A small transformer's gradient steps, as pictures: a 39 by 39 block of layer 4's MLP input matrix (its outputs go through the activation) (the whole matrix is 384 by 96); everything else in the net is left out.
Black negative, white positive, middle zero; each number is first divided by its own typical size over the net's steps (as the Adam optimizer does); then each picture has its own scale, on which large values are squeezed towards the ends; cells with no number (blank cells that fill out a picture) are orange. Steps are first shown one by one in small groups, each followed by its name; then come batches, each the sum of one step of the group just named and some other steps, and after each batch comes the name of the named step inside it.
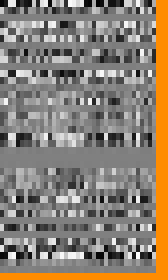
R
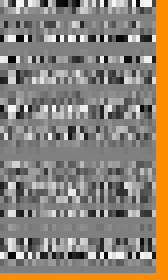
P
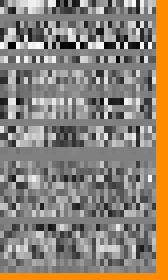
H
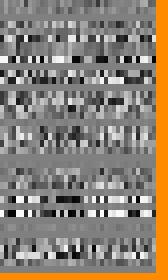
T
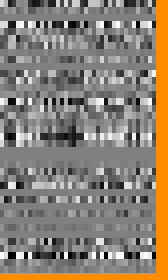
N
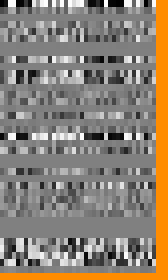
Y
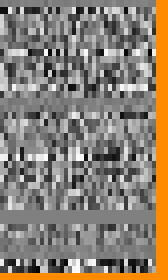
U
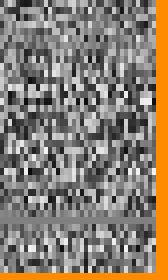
Y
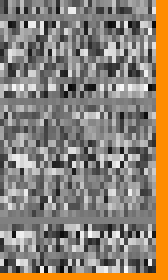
U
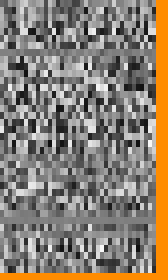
H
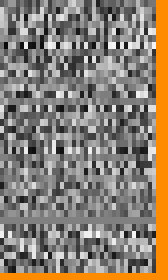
R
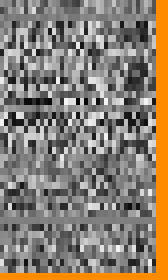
H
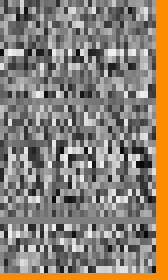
T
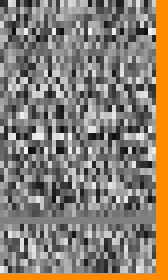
Y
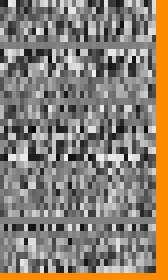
Y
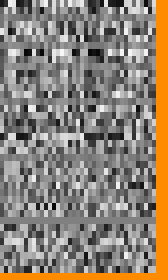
Y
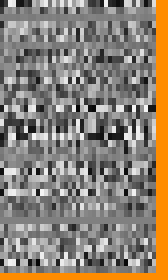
Y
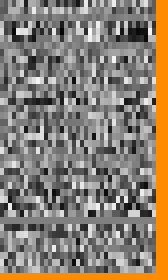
P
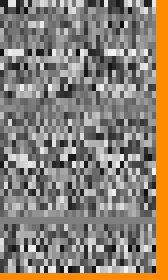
Y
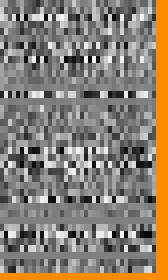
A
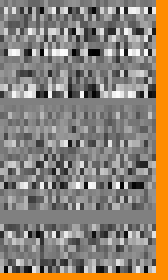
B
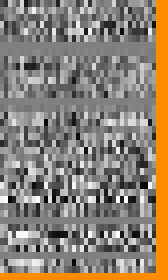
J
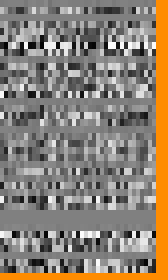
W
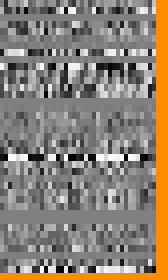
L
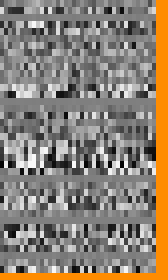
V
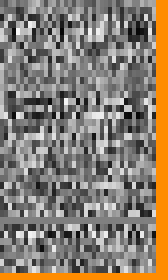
V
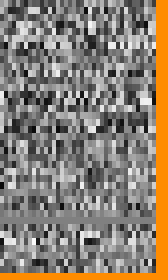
W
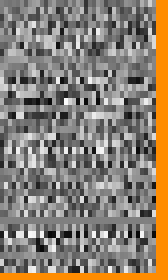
V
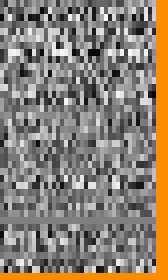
B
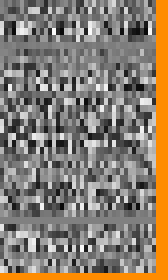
J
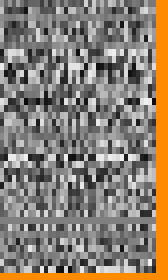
L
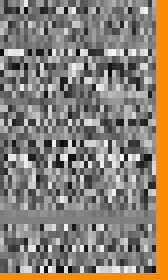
L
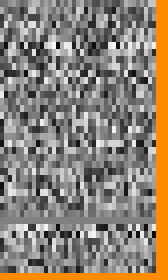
W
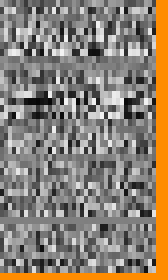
B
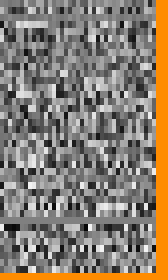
V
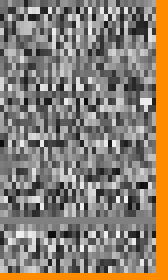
J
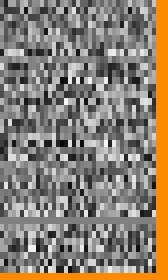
L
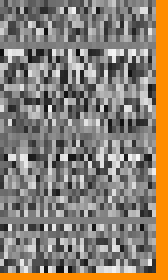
L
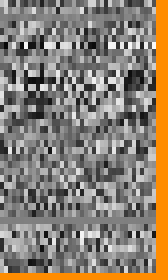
W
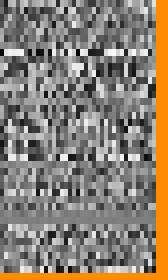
L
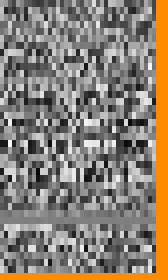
A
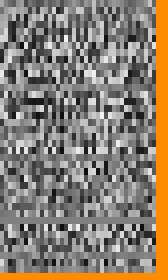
A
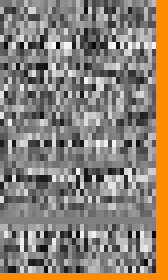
W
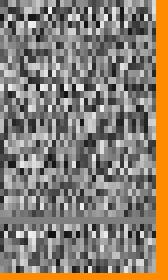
V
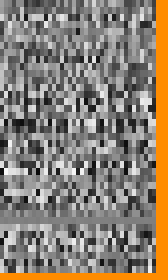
A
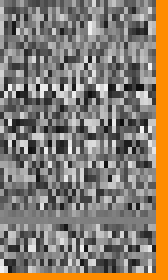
A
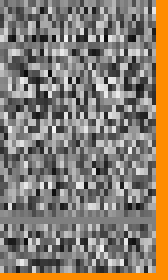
B
